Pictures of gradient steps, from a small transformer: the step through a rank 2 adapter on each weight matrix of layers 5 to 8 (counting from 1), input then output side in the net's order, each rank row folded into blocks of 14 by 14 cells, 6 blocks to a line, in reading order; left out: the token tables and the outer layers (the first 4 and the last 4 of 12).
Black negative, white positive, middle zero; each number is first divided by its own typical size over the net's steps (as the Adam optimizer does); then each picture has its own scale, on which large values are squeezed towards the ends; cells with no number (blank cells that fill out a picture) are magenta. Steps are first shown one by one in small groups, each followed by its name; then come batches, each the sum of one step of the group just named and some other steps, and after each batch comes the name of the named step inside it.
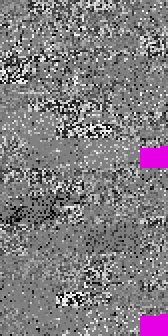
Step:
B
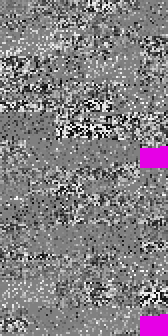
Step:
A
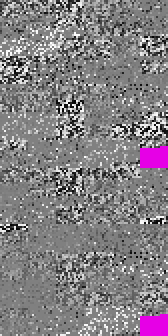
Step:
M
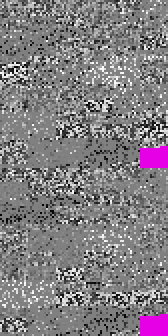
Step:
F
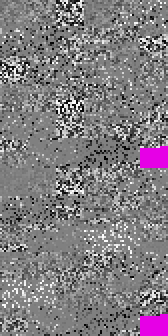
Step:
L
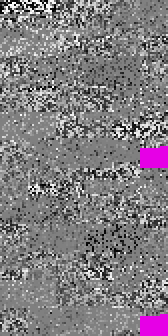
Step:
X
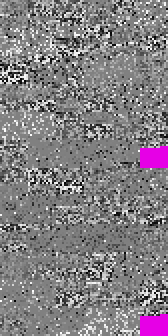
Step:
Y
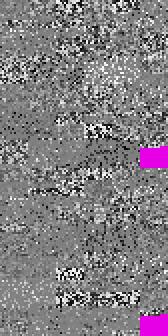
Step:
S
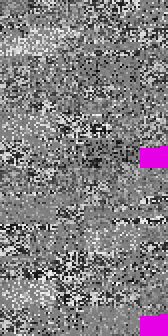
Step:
M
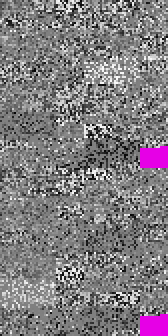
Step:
S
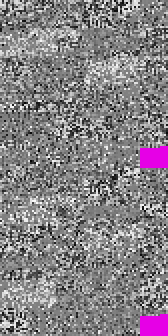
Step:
A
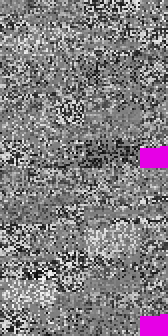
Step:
L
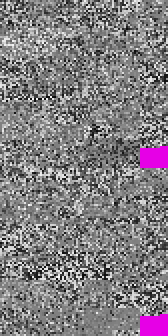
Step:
S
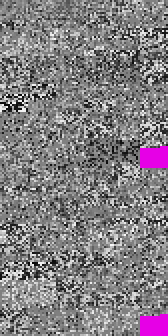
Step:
A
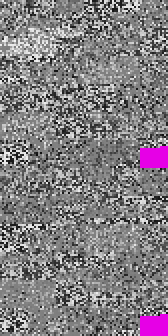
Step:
Y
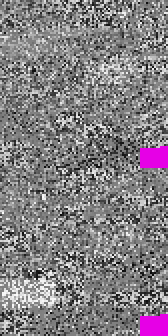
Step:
S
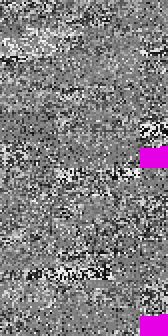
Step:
X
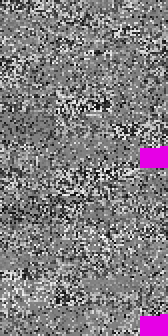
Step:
L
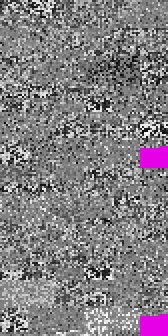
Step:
X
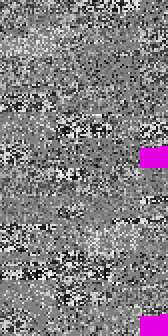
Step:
M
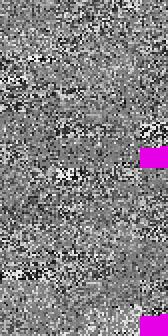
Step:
Y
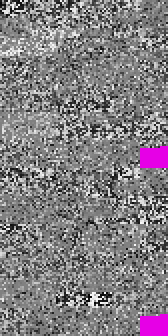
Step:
M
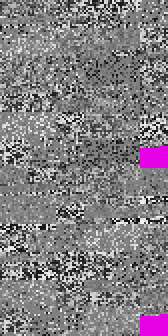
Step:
M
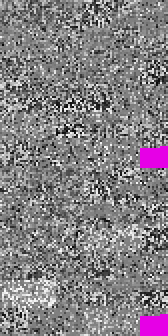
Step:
B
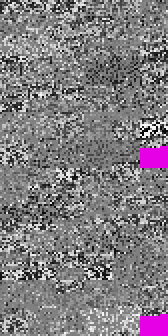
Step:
X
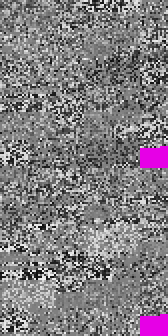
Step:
L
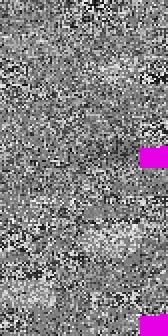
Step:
F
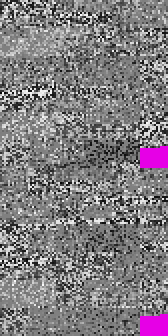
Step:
X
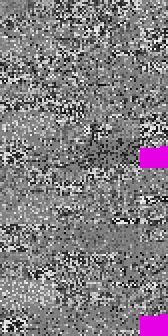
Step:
Y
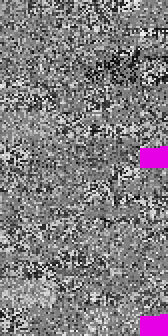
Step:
B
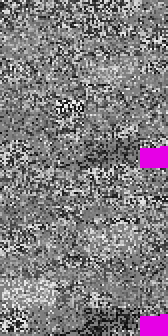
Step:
L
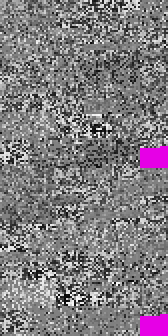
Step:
L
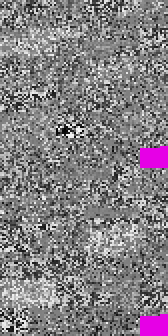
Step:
B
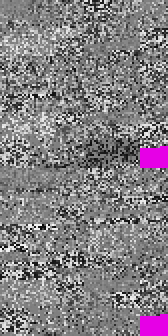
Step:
S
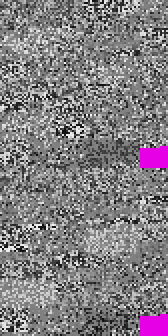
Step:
F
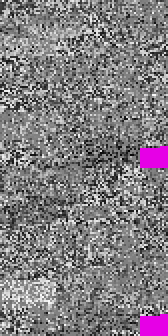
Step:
A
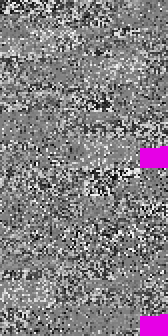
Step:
X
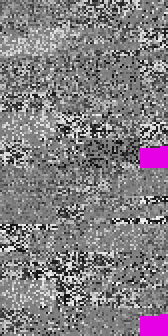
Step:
M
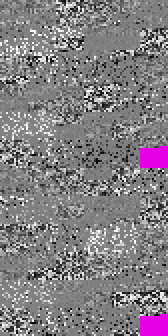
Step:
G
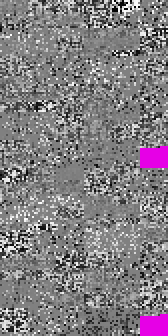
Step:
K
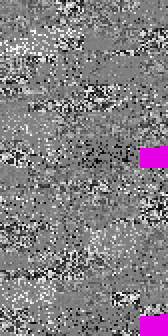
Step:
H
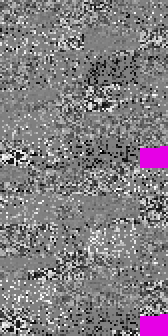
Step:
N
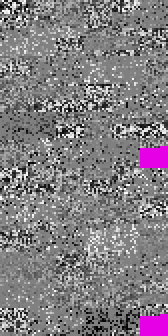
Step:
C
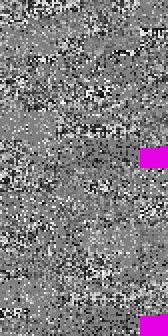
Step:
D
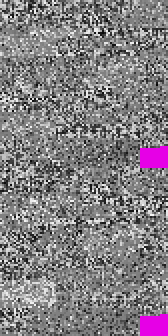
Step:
D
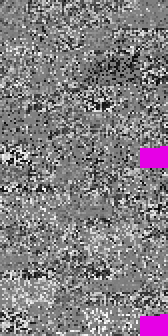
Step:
H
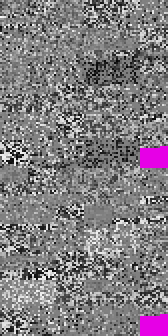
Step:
N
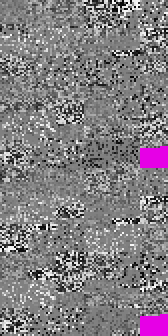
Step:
K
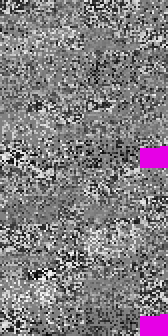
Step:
N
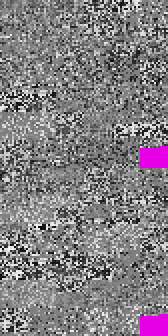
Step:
K
